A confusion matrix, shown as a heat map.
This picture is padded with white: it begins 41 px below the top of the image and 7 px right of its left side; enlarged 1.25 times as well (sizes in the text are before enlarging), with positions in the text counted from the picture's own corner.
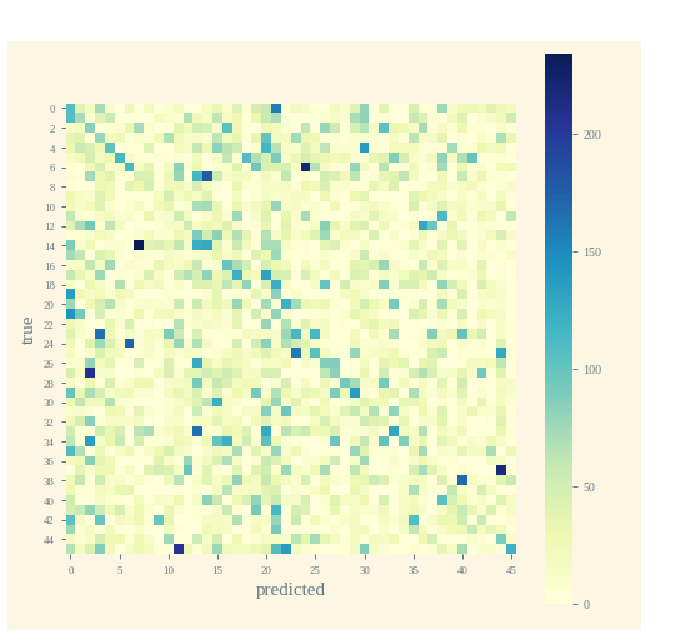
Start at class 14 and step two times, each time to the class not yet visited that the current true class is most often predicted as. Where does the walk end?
13
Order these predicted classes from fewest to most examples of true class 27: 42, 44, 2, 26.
44, 26, 42, 2
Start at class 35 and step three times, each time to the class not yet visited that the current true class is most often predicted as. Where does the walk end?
1
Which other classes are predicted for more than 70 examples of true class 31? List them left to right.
20, 22, 33
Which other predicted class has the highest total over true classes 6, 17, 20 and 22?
24
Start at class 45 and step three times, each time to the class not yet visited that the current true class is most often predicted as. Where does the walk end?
40
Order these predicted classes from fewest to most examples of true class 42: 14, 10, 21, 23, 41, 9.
41, 14, 10, 23, 21, 9
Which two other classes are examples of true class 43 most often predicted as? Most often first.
21, 0
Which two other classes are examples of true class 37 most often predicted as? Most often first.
44, 12
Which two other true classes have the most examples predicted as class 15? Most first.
30, 34
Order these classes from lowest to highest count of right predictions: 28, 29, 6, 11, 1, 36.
36, 11, 1, 28, 6, 29
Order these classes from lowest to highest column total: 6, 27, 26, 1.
6, 27, 1, 26
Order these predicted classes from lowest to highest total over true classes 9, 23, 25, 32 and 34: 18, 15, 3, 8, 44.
8, 18, 15, 44, 3
